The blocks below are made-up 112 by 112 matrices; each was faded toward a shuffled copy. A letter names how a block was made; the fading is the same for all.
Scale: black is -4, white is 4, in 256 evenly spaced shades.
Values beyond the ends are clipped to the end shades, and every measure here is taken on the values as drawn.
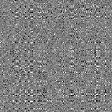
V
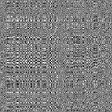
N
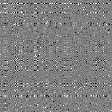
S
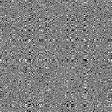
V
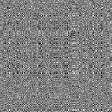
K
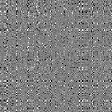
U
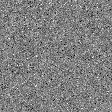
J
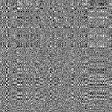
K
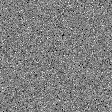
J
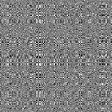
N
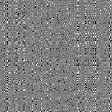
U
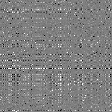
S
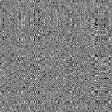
V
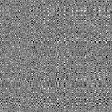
V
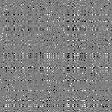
S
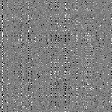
U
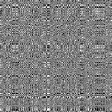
N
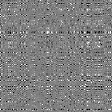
S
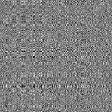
K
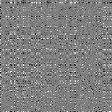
S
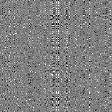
U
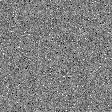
J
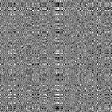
N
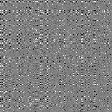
S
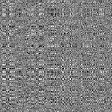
K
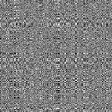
K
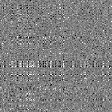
V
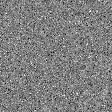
J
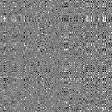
U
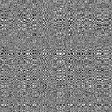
N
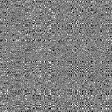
V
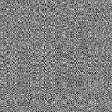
K
